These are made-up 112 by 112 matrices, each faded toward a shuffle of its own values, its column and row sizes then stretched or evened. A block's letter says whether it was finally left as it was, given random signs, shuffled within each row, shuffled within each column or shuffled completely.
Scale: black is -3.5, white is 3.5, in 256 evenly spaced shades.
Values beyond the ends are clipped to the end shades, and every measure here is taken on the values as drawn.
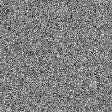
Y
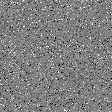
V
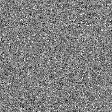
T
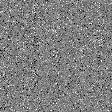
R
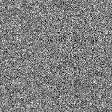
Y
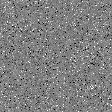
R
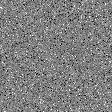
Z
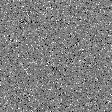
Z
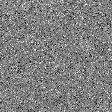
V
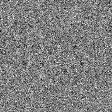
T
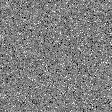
Z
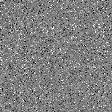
Y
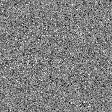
V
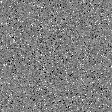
R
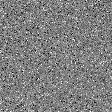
Z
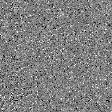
Y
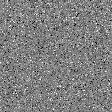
V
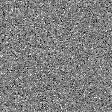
R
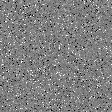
Z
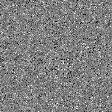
Y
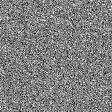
R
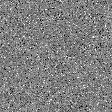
V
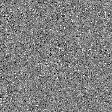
T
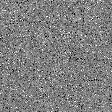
V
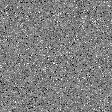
V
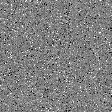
R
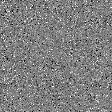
T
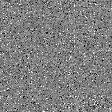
Y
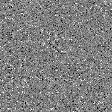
Y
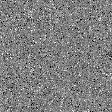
T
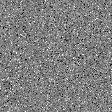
R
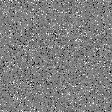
Y
